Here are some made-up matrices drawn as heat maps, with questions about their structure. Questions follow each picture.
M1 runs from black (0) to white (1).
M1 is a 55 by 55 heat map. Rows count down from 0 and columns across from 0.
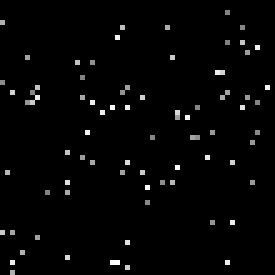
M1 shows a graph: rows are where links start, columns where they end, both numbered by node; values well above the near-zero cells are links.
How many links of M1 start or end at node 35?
3
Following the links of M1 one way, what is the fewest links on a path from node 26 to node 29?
5
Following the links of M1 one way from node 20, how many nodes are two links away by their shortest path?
6
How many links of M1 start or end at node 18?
7
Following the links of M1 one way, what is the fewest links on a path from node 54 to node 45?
2
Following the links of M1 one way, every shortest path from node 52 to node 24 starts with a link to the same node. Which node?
node 22
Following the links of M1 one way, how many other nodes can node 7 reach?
4
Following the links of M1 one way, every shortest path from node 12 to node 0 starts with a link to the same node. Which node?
node 15
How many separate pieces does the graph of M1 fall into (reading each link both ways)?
2
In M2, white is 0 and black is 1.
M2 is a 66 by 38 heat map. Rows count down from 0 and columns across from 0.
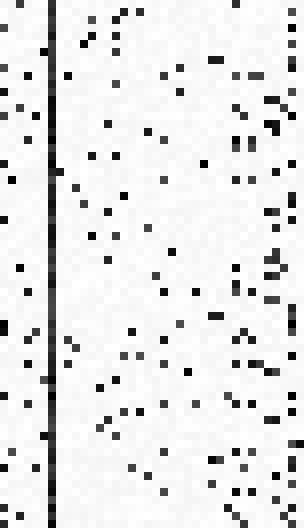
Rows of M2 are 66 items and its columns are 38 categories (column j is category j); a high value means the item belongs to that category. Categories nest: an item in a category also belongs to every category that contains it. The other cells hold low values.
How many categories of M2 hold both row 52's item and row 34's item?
3
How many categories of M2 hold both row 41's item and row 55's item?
2
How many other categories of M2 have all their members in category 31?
6
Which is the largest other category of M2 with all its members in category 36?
0
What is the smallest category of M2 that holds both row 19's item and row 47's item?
14
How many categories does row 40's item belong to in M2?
4
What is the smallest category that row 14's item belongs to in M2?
4
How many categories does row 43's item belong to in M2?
2
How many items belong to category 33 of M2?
8
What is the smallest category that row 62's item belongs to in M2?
34
